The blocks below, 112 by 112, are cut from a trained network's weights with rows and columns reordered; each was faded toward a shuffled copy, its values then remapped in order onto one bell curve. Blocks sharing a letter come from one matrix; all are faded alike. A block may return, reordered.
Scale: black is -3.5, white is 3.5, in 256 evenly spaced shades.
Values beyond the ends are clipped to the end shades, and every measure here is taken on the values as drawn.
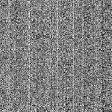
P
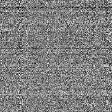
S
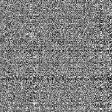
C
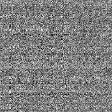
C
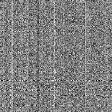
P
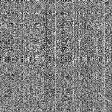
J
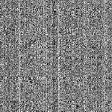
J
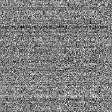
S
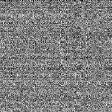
C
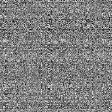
C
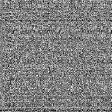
S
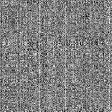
P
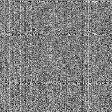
P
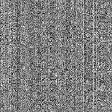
J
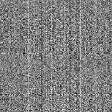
J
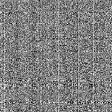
P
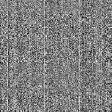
P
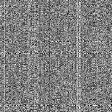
P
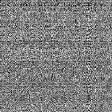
C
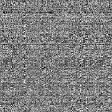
S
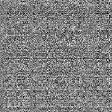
S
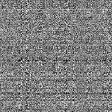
S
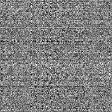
S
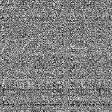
S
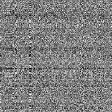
C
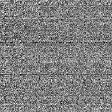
S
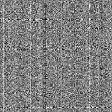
P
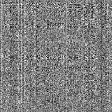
J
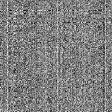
P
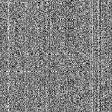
P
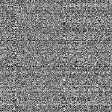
S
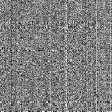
P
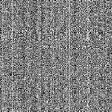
J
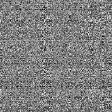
C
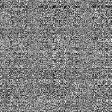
C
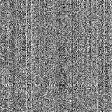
J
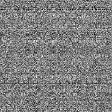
S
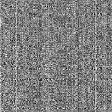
P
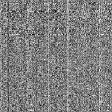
P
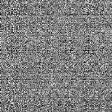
C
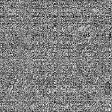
C
